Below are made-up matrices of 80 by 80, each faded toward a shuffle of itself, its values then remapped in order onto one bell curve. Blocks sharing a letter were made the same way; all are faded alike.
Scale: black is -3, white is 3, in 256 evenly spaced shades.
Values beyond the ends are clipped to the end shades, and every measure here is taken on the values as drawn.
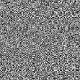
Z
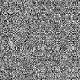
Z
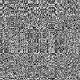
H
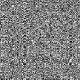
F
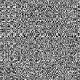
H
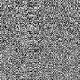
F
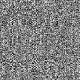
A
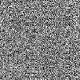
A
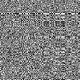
H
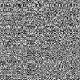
H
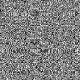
Z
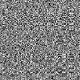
Z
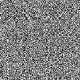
A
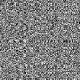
F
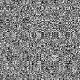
F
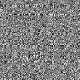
H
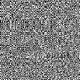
F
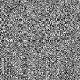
F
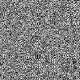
A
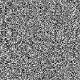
A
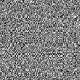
F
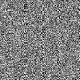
A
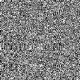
A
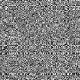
H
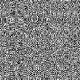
F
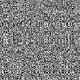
H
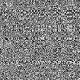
Z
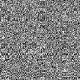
F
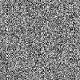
A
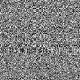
Z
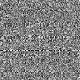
Z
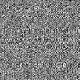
Z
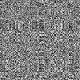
F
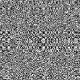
H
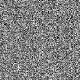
A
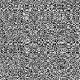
H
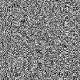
A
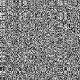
F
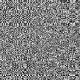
H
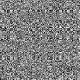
Z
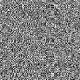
F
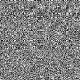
Z
